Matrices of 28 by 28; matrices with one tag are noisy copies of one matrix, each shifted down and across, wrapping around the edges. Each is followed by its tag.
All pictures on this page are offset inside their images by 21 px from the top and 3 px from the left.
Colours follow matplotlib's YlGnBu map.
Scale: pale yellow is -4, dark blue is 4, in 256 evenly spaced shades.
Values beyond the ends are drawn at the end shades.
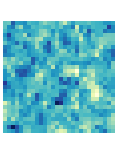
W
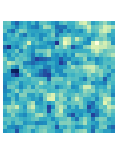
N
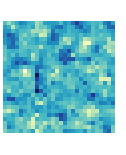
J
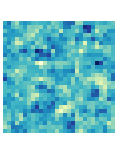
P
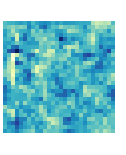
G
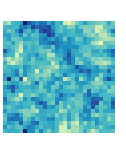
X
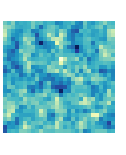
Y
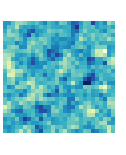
W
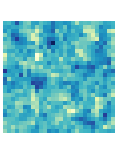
Y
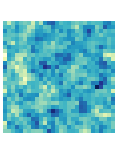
W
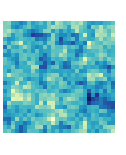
X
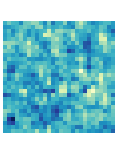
N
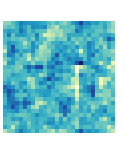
G
